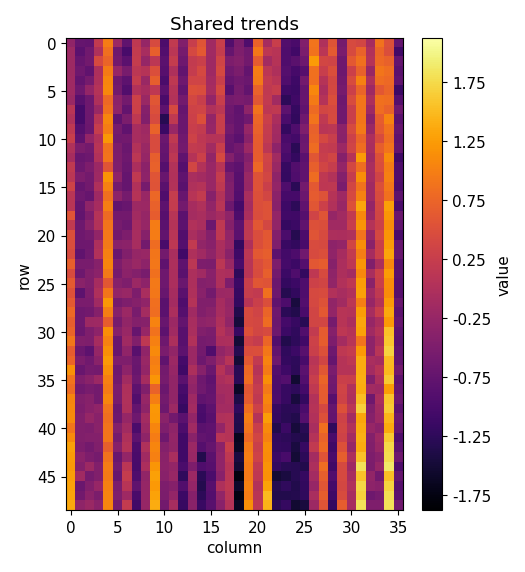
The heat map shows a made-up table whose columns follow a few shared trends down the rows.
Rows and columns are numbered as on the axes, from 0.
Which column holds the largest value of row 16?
31
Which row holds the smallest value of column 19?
0
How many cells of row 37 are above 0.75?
6
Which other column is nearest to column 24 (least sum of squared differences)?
23
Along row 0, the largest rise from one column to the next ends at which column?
20
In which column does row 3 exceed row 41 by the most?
28
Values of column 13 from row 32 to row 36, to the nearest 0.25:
-0.25 -0.25 0 -0.25 -0.25
